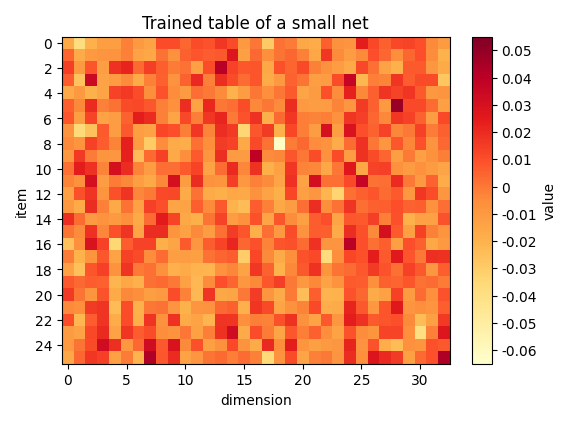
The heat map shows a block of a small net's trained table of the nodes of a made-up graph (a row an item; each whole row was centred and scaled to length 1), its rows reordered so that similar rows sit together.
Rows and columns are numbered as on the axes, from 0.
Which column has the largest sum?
24
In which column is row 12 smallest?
23
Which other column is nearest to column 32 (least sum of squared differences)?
3
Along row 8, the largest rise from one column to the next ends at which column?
19
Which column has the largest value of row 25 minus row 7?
7
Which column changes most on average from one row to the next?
2
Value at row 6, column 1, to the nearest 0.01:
-0.01
